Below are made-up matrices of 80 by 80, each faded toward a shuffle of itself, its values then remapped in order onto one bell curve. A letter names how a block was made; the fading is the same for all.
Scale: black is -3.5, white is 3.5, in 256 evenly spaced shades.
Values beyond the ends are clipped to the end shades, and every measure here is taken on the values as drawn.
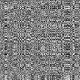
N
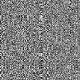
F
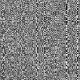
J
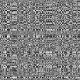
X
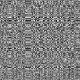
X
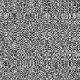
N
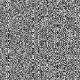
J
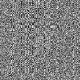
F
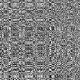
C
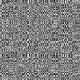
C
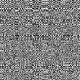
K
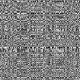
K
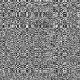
N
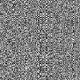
F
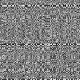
K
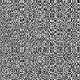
C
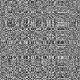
N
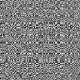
X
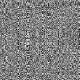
F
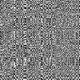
C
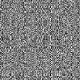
F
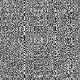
J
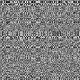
X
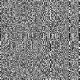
J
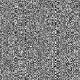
F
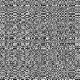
X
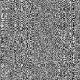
F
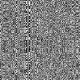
J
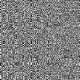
J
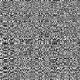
K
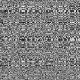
K
